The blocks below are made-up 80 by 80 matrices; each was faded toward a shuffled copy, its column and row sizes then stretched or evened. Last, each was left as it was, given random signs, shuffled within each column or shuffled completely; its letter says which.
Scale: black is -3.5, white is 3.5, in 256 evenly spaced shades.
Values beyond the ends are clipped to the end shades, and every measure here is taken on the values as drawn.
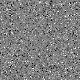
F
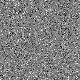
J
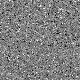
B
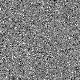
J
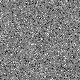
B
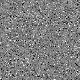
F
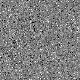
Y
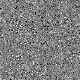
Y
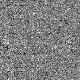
F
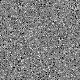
Y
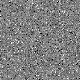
F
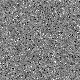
B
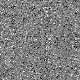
F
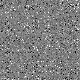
Y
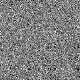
F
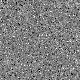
B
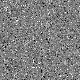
J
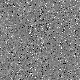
J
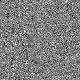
F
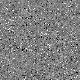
Y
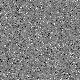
B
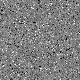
B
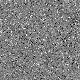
B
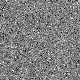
B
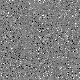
Y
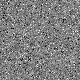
B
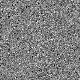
J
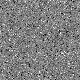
B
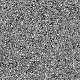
Y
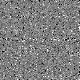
F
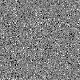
F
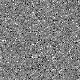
F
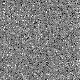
J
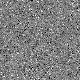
J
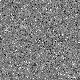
B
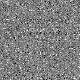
F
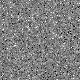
J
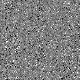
F
